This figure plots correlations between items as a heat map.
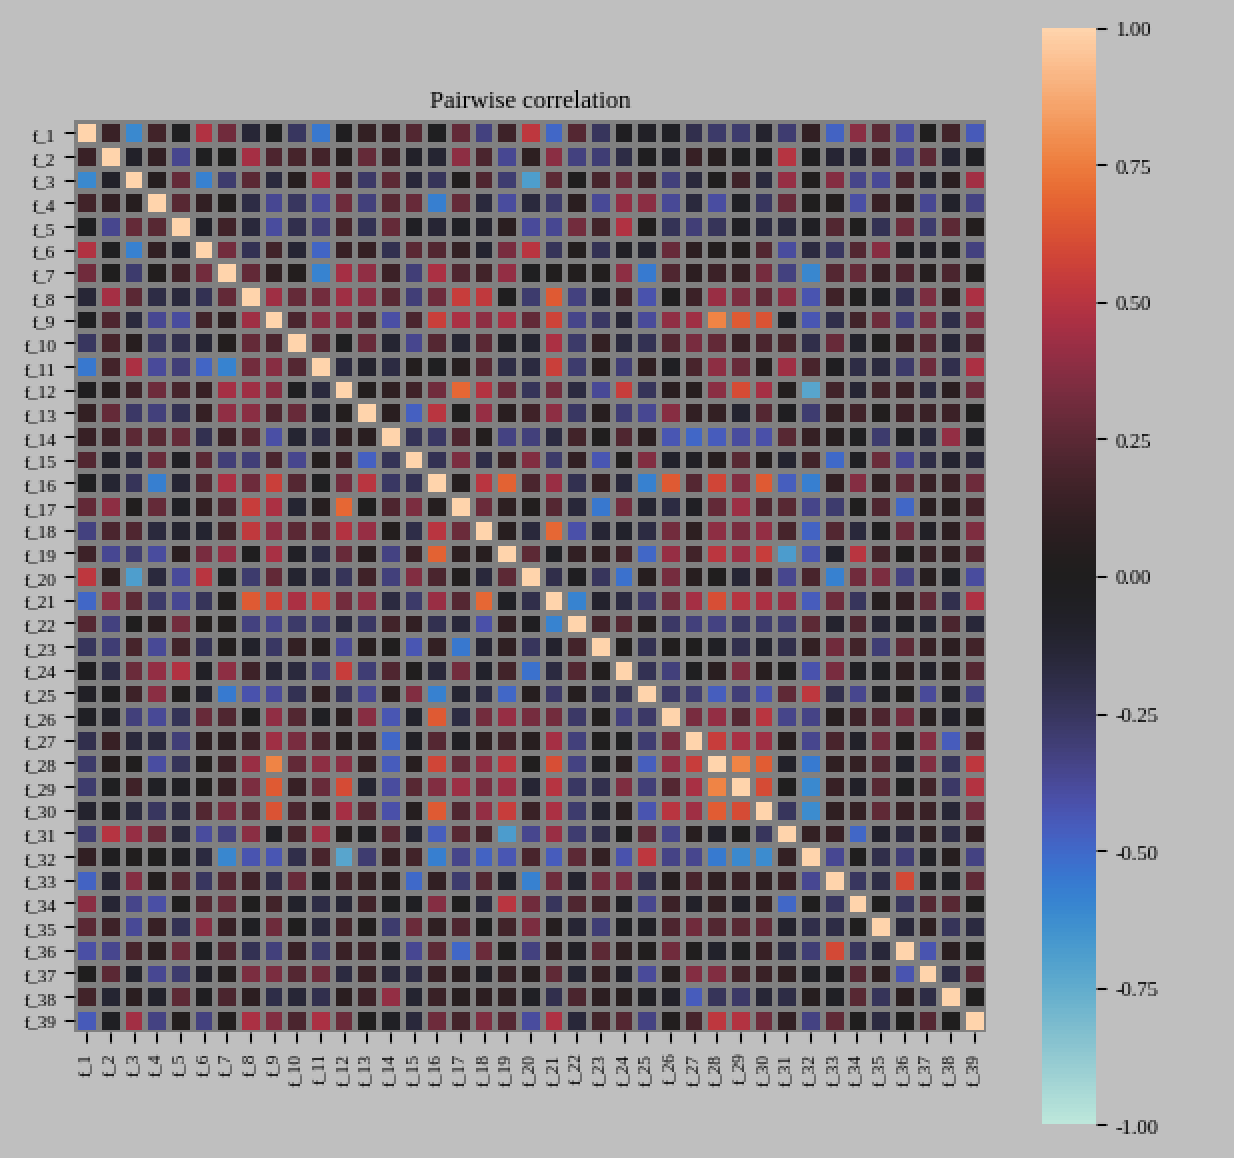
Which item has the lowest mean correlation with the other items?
f_32
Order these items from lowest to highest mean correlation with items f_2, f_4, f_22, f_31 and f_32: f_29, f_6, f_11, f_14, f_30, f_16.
f_16, f_30, f_29, f_6, f_11, f_14
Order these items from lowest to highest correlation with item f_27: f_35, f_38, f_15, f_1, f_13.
f_38, f_1, f_15, f_13, f_35
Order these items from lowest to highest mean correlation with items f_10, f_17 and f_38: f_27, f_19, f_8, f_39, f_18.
f_27, f_19, f_39, f_18, f_8
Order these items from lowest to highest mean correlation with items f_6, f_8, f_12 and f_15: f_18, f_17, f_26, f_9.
f_26, f_18, f_9, f_17
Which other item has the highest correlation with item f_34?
f_19
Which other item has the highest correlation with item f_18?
f_21
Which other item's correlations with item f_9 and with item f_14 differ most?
f_28
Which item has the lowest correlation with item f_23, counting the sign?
f_17
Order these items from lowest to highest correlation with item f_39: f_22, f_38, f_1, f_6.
f_1, f_6, f_22, f_38
